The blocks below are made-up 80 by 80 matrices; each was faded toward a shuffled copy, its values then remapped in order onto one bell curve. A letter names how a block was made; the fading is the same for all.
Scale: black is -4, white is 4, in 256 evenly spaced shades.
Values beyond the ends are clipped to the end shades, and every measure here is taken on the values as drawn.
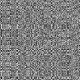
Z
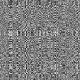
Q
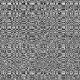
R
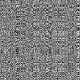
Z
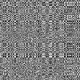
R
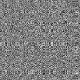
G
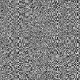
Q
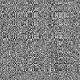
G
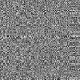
G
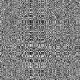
Z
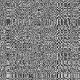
Z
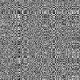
Z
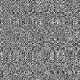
G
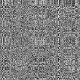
Q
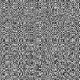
Z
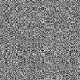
G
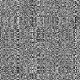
Q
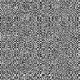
Z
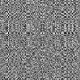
Z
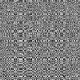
R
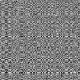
R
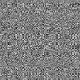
G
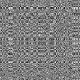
R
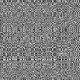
R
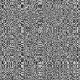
Q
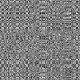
R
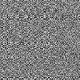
G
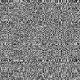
G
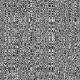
Q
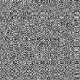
G
